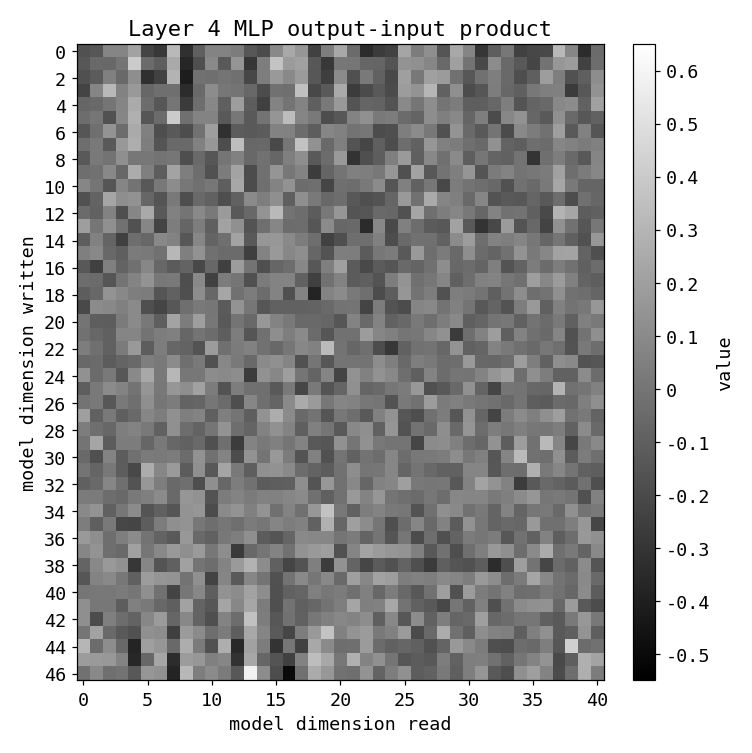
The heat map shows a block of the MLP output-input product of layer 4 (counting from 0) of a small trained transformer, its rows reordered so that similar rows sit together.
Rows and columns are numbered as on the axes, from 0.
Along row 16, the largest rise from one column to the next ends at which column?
12
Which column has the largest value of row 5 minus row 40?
7
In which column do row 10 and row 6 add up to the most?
37
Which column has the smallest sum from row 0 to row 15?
8
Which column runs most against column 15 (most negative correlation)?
13
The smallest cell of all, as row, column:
46, 16
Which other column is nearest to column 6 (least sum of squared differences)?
31
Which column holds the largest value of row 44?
38
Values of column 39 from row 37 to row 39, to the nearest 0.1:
-0.1 0.1 0.1
